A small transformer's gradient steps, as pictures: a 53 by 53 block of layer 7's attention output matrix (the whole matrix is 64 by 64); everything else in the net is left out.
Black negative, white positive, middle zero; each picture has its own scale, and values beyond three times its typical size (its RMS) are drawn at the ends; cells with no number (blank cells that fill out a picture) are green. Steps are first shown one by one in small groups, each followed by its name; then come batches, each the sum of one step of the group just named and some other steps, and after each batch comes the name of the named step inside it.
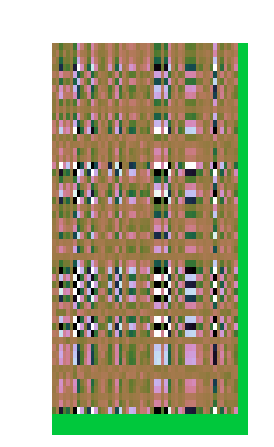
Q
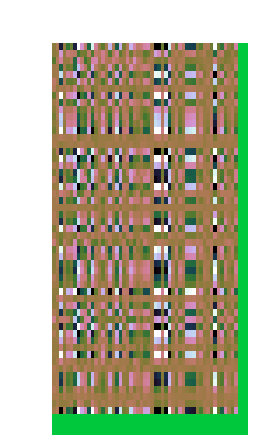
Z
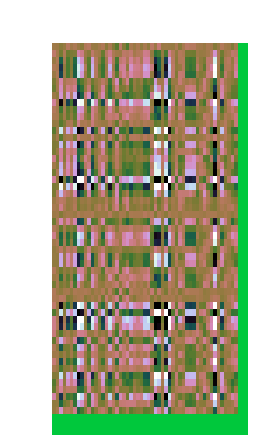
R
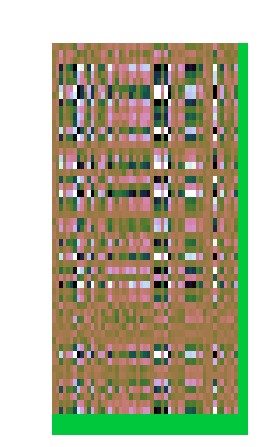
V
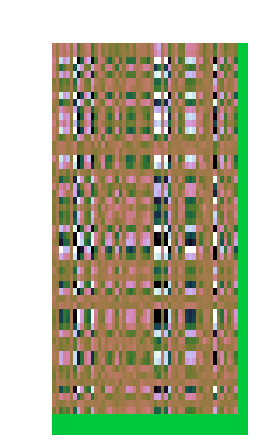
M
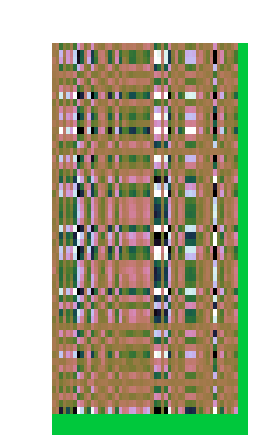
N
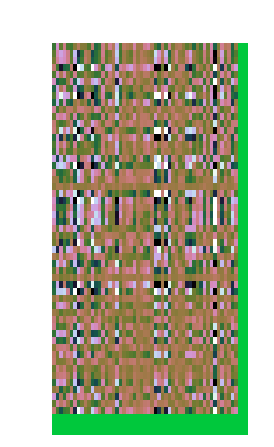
V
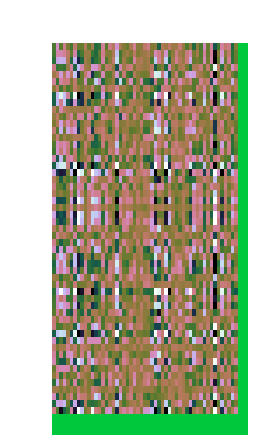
Z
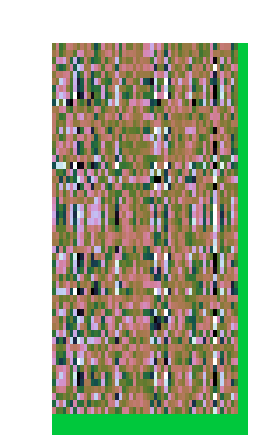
R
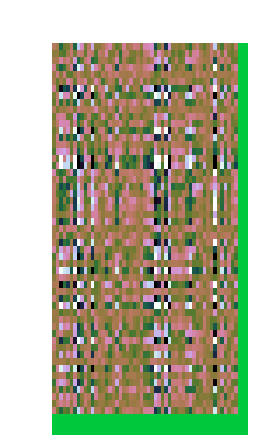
M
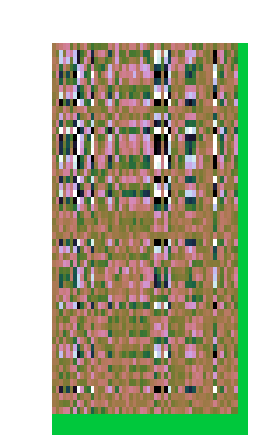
V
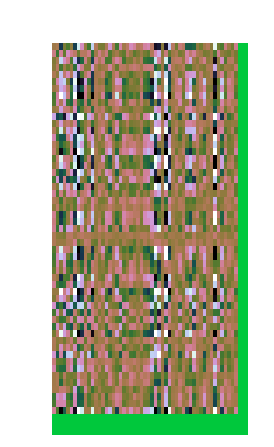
Z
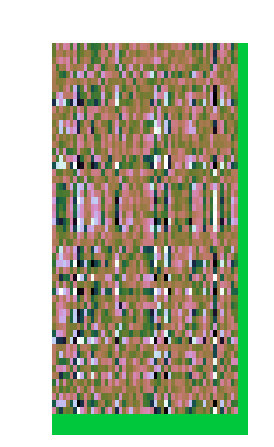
Z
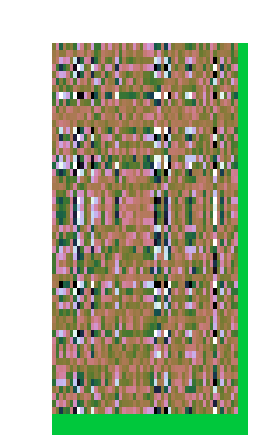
M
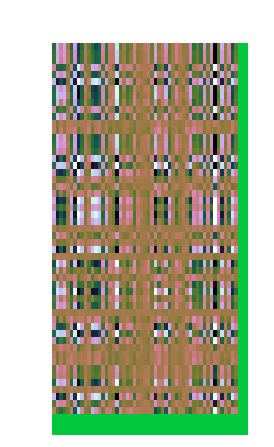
Q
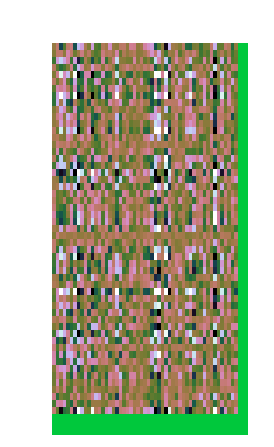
Z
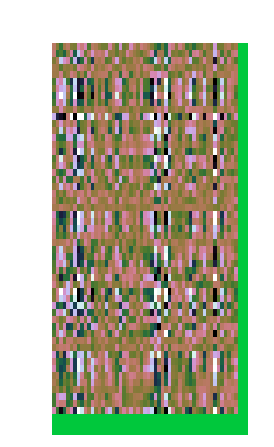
Z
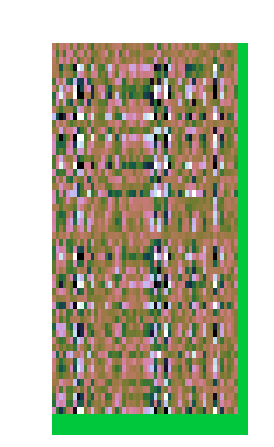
V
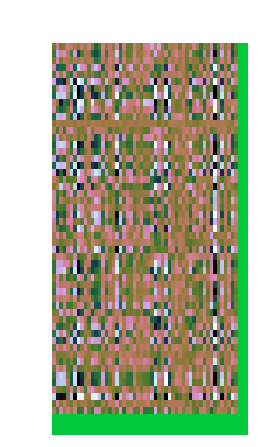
R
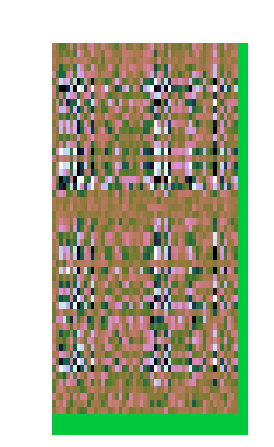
R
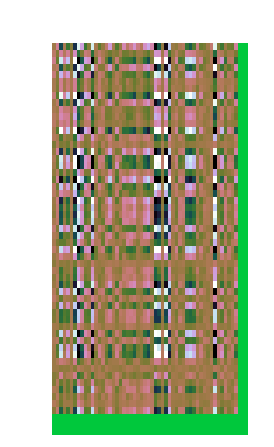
M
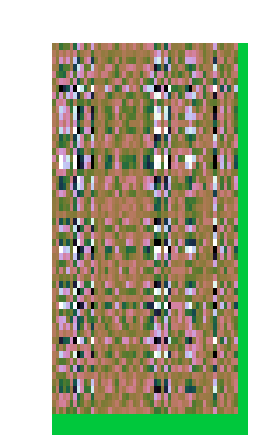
M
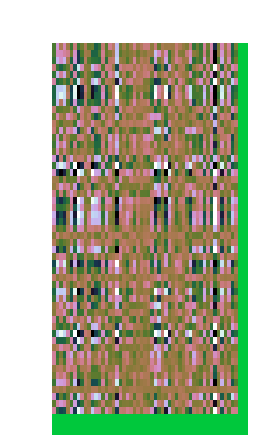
Q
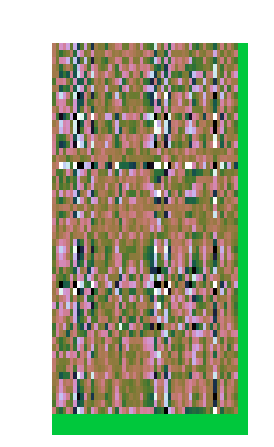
Q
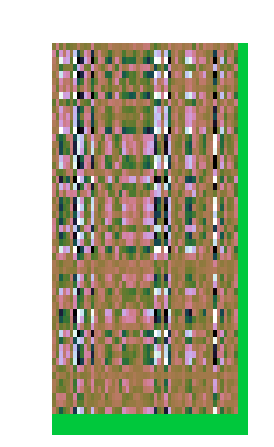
M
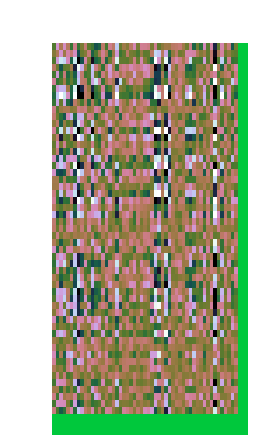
V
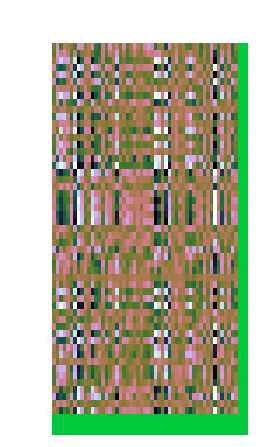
M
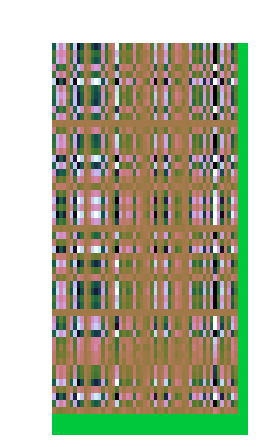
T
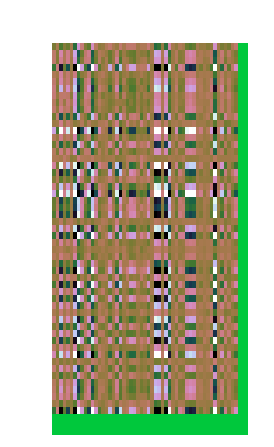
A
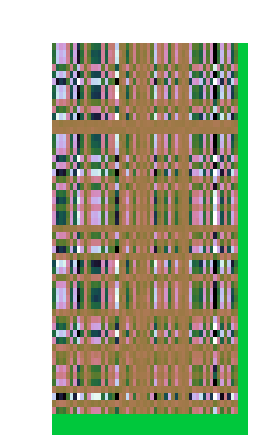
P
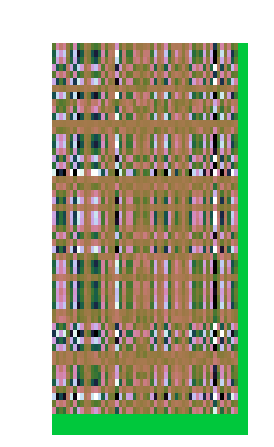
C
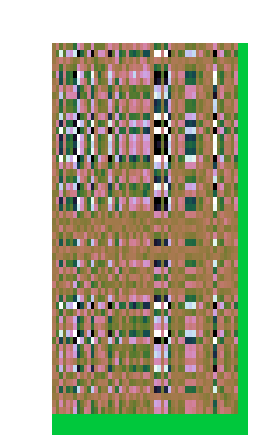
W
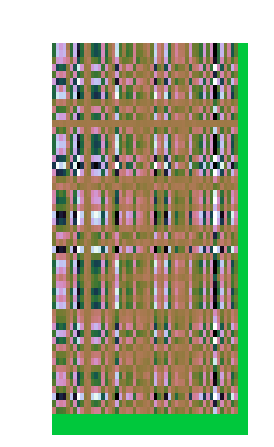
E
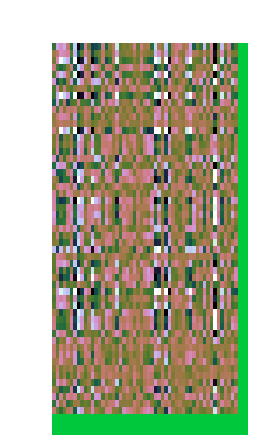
T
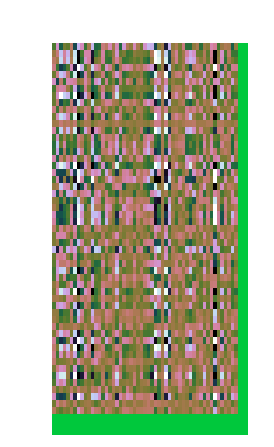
E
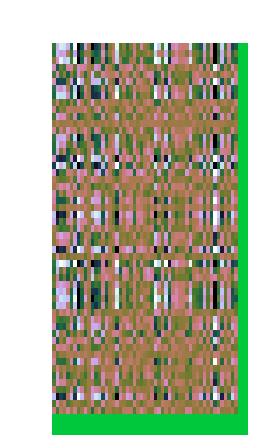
E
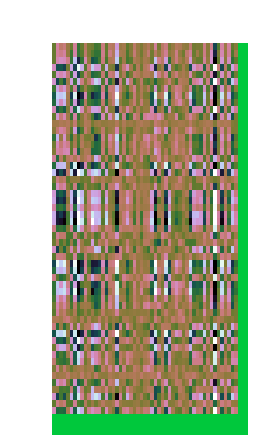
P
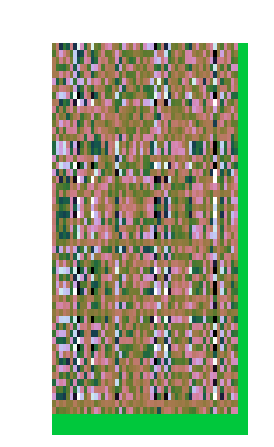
C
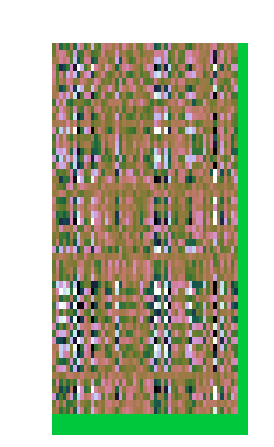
C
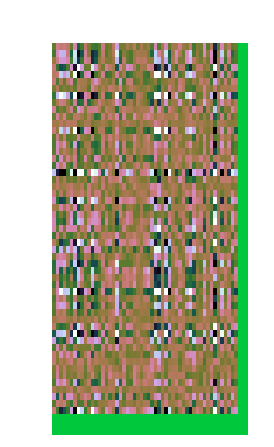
C
